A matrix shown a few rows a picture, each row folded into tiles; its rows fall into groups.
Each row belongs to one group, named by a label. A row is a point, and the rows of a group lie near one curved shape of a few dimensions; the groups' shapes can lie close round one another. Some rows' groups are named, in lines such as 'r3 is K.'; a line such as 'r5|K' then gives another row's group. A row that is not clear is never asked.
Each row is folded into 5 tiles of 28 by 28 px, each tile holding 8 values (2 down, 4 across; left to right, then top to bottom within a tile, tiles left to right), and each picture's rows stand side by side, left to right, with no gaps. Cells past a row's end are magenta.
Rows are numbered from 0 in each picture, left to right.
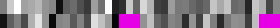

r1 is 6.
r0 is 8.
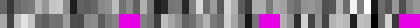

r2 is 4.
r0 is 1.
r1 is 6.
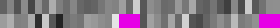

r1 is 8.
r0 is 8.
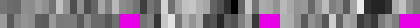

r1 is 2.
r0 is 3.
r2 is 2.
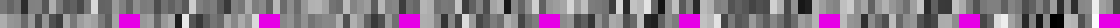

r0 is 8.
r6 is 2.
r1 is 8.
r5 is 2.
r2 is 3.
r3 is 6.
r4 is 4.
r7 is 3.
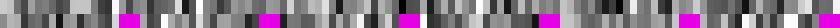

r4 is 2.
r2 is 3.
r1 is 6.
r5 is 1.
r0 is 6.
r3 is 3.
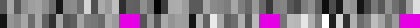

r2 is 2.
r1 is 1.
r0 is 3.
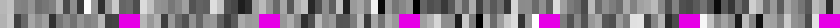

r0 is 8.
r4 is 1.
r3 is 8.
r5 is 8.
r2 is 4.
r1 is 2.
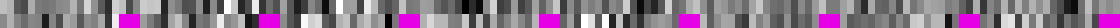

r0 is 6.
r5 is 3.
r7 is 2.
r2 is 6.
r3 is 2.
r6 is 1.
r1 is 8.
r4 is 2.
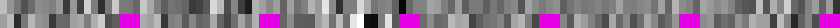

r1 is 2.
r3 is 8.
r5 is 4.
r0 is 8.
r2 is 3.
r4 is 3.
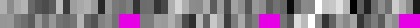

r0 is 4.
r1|1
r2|1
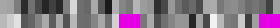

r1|1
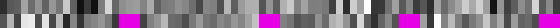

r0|2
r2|4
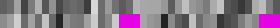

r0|8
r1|2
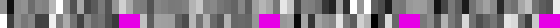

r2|4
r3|1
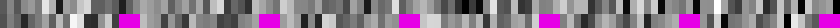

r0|3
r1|2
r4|4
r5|4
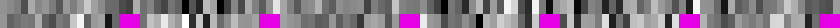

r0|1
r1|2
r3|8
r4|1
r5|1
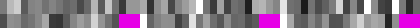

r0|8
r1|3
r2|8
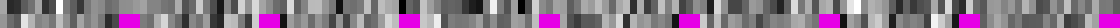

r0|6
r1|3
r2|3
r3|2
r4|3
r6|8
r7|3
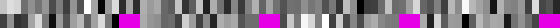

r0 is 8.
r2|2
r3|1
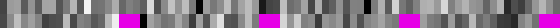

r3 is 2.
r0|3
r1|3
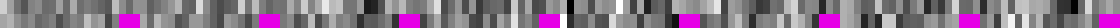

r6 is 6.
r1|3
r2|2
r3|8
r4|3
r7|2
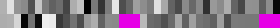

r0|6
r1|4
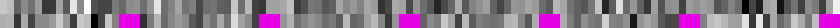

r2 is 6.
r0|4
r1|8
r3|1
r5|2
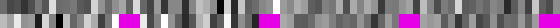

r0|8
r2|4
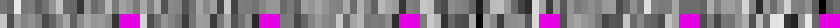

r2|3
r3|6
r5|3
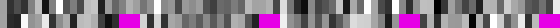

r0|6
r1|4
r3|1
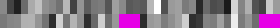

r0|1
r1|8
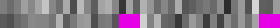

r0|3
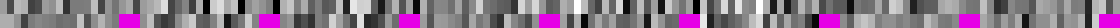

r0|4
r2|4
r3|3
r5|3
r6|1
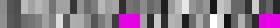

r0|3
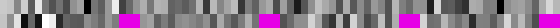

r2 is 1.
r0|6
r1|4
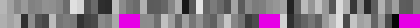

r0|2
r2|3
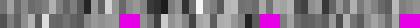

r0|8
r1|6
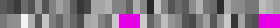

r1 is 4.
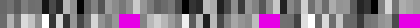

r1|2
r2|2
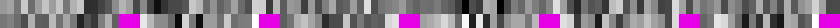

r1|8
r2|3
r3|2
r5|3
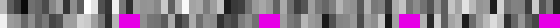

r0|8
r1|2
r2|6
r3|1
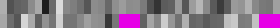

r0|6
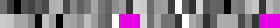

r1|6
